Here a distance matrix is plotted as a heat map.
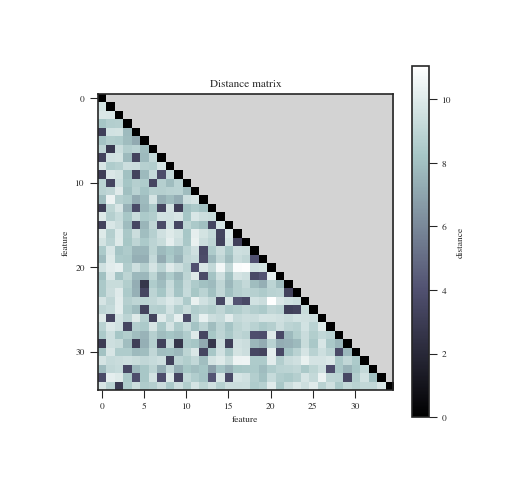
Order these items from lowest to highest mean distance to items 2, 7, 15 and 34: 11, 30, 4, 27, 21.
4, 21, 30, 27, 11
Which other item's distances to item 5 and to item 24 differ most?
22
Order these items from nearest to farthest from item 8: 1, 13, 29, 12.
12, 1, 29, 13
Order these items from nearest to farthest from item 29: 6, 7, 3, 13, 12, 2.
13, 7, 12, 3, 6, 2
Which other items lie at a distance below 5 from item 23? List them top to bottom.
5, 22, 25
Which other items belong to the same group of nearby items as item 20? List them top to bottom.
11
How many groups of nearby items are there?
9
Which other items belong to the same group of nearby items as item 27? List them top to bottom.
3, 32
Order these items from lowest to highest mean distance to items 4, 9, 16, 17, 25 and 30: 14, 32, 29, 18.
29, 14, 18, 32
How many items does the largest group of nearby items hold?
8
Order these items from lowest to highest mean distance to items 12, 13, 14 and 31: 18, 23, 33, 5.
18, 33, 5, 23
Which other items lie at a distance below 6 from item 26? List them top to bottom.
1, 6, 10
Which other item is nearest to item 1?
6
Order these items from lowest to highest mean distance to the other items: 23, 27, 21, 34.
21, 23, 27, 34
